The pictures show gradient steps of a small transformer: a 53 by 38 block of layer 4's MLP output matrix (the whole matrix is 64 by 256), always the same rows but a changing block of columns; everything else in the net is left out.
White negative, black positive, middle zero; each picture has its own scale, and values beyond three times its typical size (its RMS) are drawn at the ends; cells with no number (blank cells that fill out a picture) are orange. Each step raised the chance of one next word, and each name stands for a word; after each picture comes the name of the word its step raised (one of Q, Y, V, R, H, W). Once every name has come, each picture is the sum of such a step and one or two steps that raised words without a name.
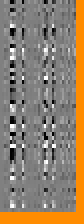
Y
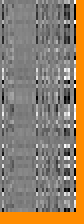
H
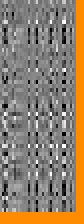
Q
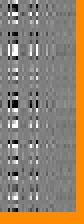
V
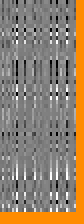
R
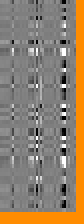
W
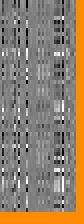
Y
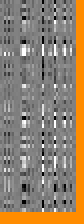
W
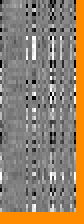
R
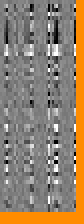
V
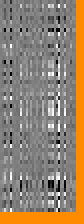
R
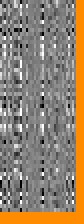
Q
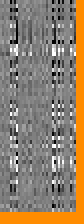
W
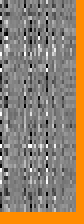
Q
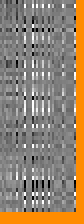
R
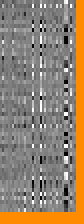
Q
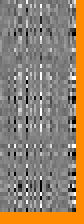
H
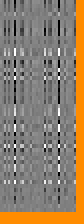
Y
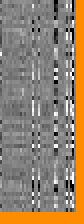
Y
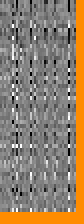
R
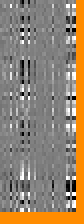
R
